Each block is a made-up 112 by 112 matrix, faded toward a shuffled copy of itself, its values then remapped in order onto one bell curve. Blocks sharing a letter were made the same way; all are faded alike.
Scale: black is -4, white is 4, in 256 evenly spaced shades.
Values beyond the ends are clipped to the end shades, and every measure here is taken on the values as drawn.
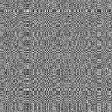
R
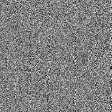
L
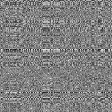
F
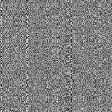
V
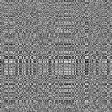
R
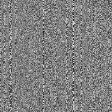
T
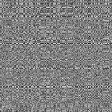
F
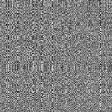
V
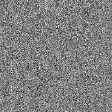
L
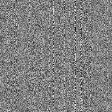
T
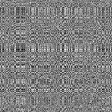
R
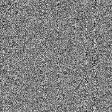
L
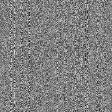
T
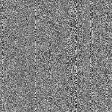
T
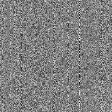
T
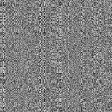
V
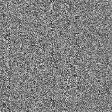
L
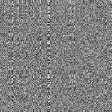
V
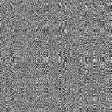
V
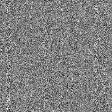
L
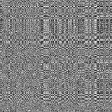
R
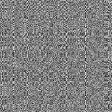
V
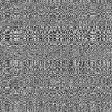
F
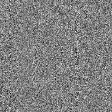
L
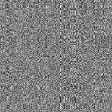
V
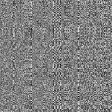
V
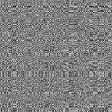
F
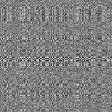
F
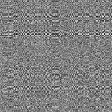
F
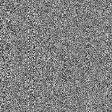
L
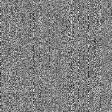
T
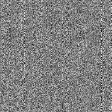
T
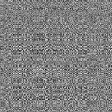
F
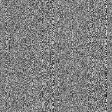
T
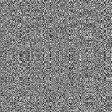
V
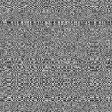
F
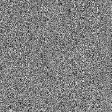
L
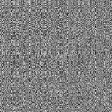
V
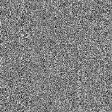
L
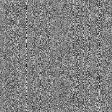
T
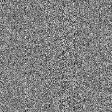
L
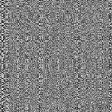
V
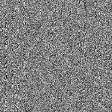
L
